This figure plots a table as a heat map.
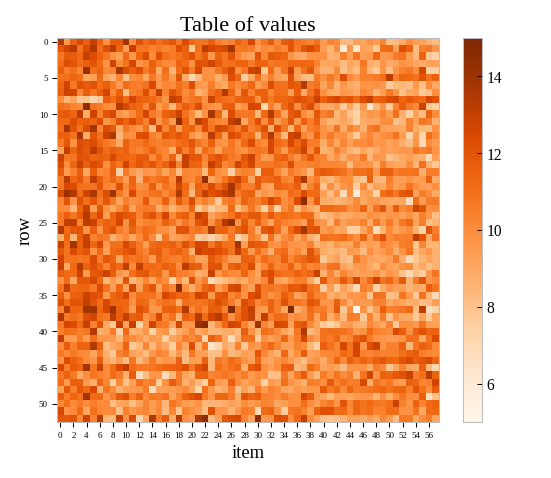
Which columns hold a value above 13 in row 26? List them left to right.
0, 23, 37
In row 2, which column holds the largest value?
4
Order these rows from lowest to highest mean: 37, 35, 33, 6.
33, 6, 35, 37
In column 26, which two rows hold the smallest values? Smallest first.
41, 18
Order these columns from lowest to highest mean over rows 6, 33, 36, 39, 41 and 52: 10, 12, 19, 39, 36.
12, 39, 19, 10, 36
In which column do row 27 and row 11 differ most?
27
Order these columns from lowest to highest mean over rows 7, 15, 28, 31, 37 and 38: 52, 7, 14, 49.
52, 49, 14, 7
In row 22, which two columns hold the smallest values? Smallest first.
53, 24
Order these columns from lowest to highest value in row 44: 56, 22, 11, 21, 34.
21, 34, 11, 22, 56
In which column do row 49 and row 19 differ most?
56
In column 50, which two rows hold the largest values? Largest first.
5, 8
